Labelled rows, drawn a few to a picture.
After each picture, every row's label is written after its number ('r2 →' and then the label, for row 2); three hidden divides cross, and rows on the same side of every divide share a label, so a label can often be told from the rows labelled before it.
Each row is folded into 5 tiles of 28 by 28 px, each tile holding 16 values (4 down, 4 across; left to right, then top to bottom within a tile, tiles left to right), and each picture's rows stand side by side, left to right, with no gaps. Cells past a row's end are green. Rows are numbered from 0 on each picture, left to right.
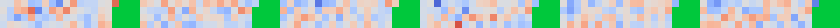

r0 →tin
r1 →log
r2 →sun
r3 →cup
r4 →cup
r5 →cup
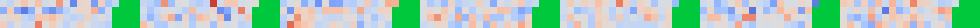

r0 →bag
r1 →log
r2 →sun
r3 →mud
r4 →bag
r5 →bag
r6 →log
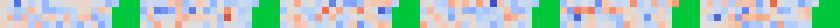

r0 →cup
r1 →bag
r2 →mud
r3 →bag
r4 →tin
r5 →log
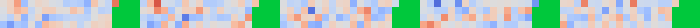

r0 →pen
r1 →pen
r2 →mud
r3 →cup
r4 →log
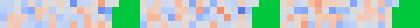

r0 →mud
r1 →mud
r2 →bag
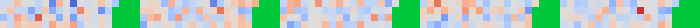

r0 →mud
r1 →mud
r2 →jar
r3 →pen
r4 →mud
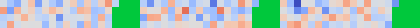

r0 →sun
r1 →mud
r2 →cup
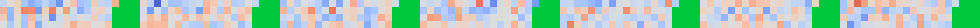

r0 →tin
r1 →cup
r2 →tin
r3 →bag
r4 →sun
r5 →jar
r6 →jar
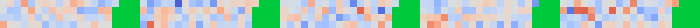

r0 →log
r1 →sun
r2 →mud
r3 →cup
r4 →tin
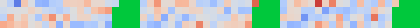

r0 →cup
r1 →pen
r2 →jar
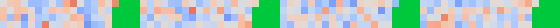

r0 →tin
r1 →tin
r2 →mud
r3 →sun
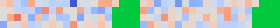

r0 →mud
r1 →sun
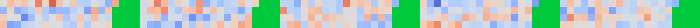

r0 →jar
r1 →pen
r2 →cup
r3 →cup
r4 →bag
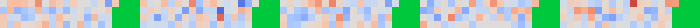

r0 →jar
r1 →log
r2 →jar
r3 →log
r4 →tin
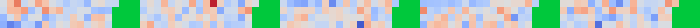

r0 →pen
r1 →log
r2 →sun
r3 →sun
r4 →tin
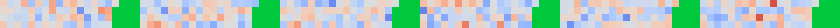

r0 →log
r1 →cup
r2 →sun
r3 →jar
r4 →pen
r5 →log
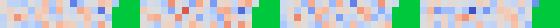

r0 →mud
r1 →mud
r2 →mud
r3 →bag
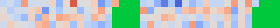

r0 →log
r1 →sun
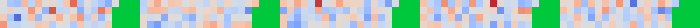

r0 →log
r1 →pen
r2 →jar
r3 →log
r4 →mud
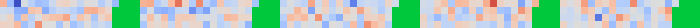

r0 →cup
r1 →bag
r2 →mud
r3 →log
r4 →log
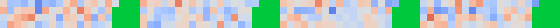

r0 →sun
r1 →jar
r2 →bag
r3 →bag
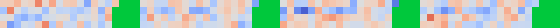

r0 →jar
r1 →bag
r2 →bag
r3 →bag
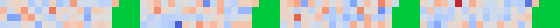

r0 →tin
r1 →pen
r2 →mud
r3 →jar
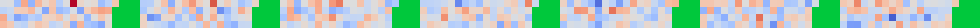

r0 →log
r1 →log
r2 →bag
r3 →sun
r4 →tin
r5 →jar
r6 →pen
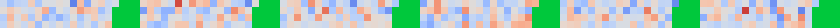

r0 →mud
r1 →jar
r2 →mud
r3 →pen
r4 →bag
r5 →mud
